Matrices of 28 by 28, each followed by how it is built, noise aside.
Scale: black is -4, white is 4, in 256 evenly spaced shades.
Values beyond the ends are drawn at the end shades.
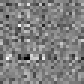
low rank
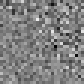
upper triangular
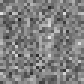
low rank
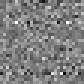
uneven rows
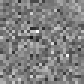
low rank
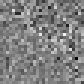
upper triangular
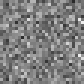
repeating rows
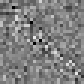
banded
